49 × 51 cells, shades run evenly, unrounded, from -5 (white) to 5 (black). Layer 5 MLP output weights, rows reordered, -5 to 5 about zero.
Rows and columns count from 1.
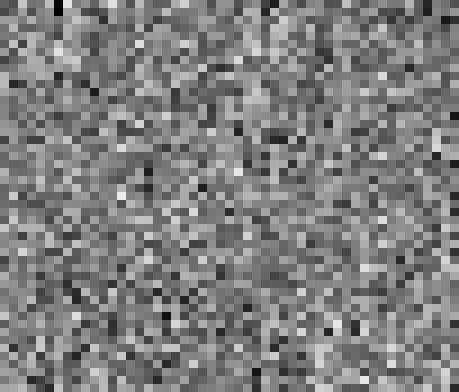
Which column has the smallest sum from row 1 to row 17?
29
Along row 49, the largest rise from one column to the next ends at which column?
51
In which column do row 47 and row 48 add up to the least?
50
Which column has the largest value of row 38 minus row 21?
21
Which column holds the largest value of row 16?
37
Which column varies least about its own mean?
33
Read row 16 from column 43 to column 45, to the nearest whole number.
-2 1 -2
